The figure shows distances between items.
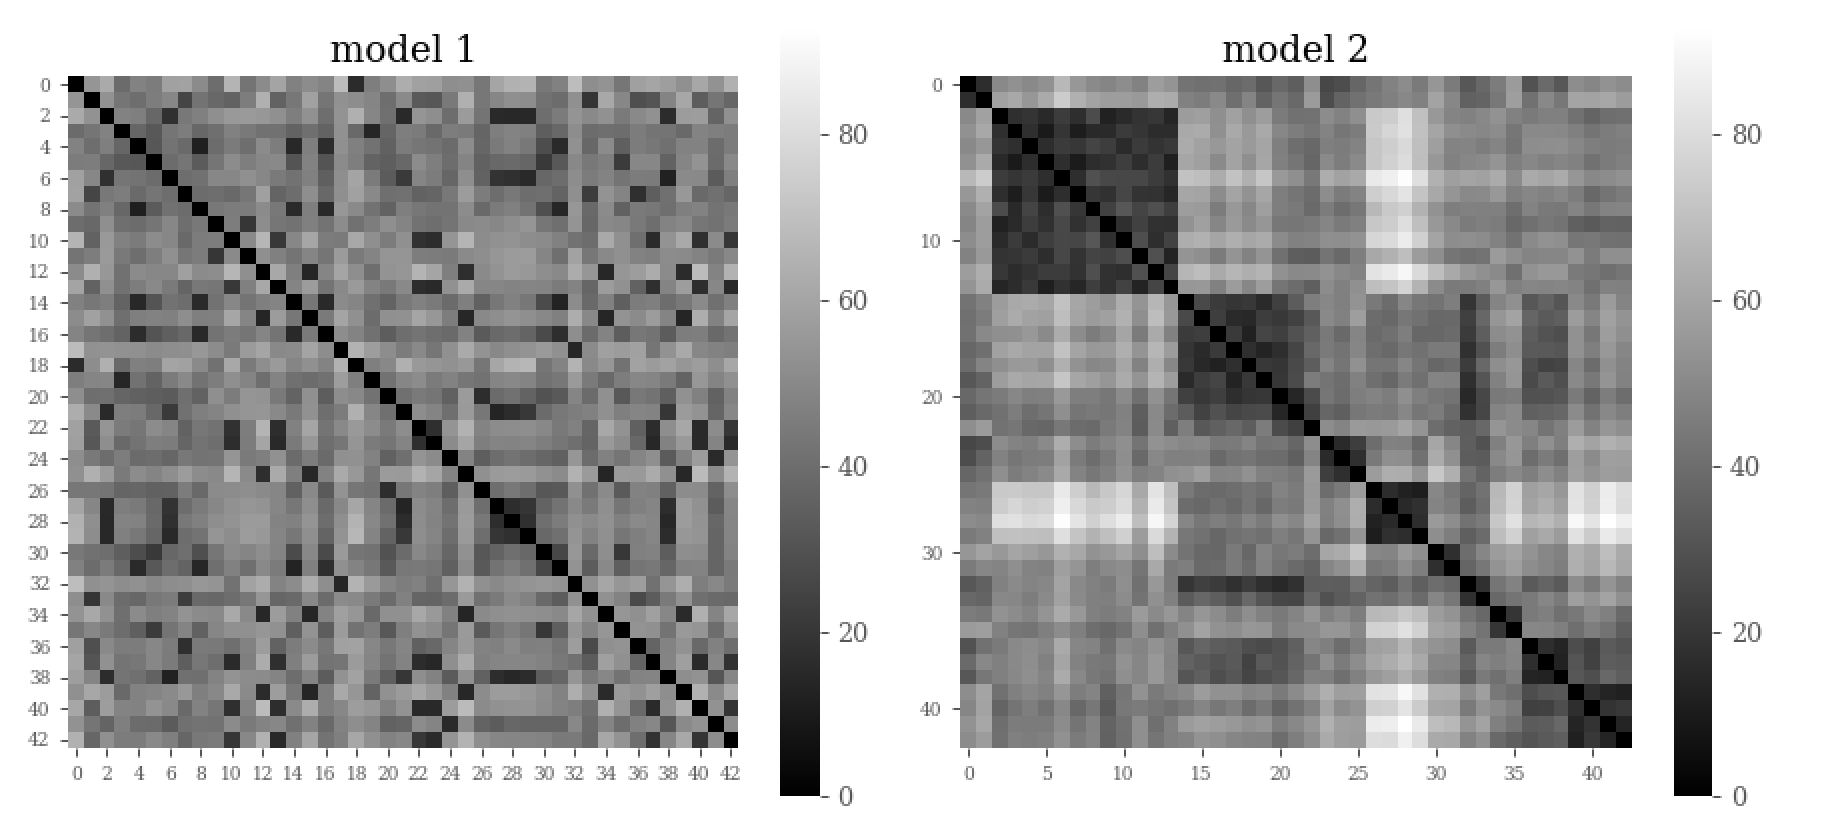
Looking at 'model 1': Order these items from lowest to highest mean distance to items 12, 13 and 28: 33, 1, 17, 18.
33, 1, 17, 18
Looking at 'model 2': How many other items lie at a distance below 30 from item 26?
3
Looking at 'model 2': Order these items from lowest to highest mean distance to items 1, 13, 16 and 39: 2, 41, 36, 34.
36, 2, 41, 34
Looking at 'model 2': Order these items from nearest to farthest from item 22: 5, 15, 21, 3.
21, 15, 5, 3
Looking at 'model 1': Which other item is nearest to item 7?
36
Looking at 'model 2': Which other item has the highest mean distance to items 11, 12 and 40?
28
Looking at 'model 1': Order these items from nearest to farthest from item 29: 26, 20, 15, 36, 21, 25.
21, 20, 26, 36, 15, 25
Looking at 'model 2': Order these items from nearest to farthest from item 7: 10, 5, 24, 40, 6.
5, 6, 10, 40, 24
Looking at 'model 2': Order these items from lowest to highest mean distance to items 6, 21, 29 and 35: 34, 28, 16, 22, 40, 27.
22, 16, 34, 40, 27, 28
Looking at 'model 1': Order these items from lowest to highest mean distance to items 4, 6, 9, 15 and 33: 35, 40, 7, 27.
7, 27, 35, 40
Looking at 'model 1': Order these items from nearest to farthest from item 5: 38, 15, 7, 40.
38, 7, 15, 40
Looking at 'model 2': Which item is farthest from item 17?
6
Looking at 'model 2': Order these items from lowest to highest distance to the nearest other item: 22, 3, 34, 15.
3, 15, 34, 22
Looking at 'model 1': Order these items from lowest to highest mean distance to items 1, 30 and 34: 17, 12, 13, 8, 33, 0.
33, 8, 12, 13, 0, 17
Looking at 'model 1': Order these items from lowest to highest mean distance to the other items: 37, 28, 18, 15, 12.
37, 28, 15, 12, 18
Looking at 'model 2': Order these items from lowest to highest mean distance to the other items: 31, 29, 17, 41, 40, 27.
17, 40, 31, 41, 29, 27
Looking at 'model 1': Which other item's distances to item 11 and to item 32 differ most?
17
